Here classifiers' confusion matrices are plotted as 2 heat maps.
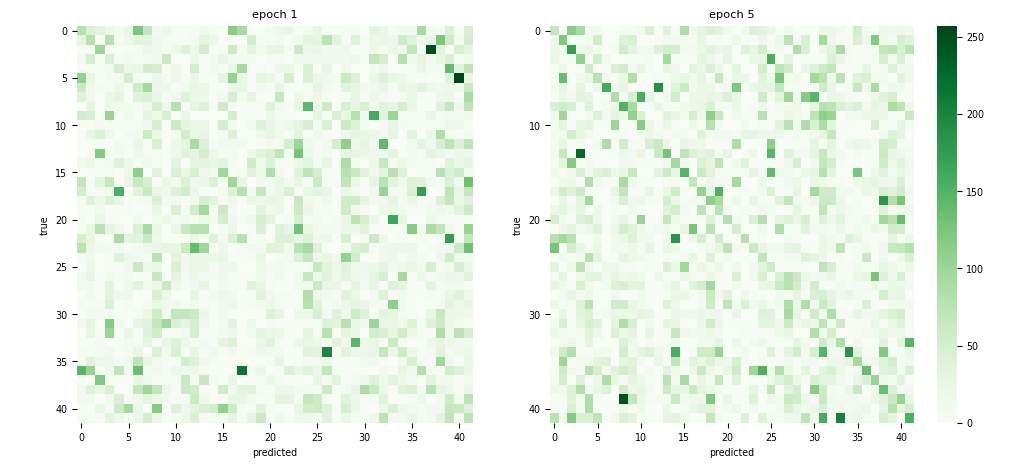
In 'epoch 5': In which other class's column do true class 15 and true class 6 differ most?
12
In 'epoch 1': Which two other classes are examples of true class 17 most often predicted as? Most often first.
36, 4
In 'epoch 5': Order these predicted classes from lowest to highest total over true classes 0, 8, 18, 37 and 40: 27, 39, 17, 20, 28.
20, 28, 17, 27, 39
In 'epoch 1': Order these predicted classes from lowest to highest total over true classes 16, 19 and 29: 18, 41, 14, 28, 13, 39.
18, 14, 39, 13, 28, 41
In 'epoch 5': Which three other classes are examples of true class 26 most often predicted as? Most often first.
37, 27, 28
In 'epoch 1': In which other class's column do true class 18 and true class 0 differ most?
6
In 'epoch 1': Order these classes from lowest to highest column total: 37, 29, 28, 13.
37, 13, 29, 28
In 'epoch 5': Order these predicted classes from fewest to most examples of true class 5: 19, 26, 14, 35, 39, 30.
39, 14, 35, 19, 30, 26
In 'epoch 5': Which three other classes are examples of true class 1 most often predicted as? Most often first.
37, 31, 27
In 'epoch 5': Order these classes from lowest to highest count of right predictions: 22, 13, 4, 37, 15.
4, 22, 37, 13, 15
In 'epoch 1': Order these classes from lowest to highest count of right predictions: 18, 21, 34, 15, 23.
18, 21, 34, 23, 15
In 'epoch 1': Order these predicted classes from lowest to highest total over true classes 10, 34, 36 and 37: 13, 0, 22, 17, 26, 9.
9, 22, 13, 0, 17, 26
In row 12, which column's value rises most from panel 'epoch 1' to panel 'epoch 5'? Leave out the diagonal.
25
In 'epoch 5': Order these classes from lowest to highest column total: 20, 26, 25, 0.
20, 0, 26, 25
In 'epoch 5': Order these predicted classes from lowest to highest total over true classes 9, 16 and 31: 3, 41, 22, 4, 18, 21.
22, 3, 41, 21, 4, 18
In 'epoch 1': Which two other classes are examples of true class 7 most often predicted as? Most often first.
41, 21
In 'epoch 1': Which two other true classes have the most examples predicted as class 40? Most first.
5, 32
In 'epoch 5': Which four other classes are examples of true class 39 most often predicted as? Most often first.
8, 18, 40, 4
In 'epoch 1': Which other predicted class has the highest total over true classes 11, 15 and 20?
33
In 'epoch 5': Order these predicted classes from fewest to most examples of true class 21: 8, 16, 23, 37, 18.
23, 37, 8, 18, 16
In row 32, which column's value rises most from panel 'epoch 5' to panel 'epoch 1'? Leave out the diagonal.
3
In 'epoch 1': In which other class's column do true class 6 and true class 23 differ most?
12
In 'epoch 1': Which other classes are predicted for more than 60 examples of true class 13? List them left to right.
2, 21, 23
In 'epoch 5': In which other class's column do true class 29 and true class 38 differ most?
30
